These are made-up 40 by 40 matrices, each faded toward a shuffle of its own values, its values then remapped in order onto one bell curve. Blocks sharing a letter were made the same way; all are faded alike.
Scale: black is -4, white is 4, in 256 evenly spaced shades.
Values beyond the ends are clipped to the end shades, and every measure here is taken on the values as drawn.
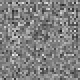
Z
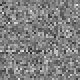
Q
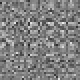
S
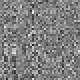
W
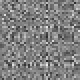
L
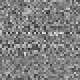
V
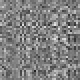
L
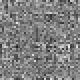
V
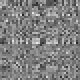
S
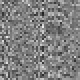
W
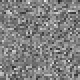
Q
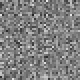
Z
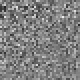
Z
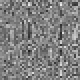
W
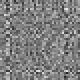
S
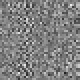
W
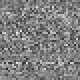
Q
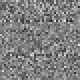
Z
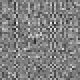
L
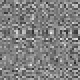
L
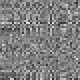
S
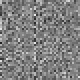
W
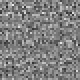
V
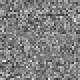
Q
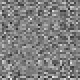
S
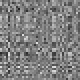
L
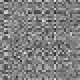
L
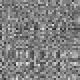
S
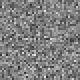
Q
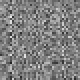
W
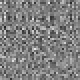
S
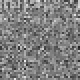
Z
